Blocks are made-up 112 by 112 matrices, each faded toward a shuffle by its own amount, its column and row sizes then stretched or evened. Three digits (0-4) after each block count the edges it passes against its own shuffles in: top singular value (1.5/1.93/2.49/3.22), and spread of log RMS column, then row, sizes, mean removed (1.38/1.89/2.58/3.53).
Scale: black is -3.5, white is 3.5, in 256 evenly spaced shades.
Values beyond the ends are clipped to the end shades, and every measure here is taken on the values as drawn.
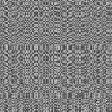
4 4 1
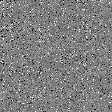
0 2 1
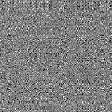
3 2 2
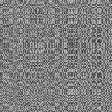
4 3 0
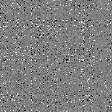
2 3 2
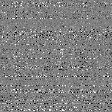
0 1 4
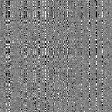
4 4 2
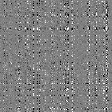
3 4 3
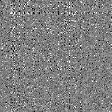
2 3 2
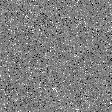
0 1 0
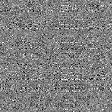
2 0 3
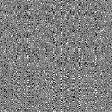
3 3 0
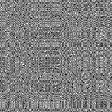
4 2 0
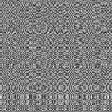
4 2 4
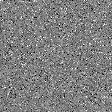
0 1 1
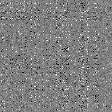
2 3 3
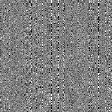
3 4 0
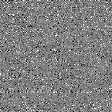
2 0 2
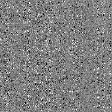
1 3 1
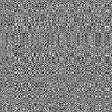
4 3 4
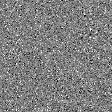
1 1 0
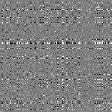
4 3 4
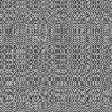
4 4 1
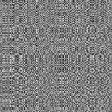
4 4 1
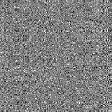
3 1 2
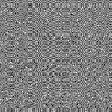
4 3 0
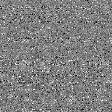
1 0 3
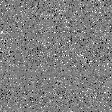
1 1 2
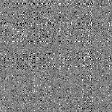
2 3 3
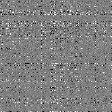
0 3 4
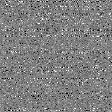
2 1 3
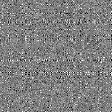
3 2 3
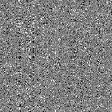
2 2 0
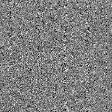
0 3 0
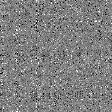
1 2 1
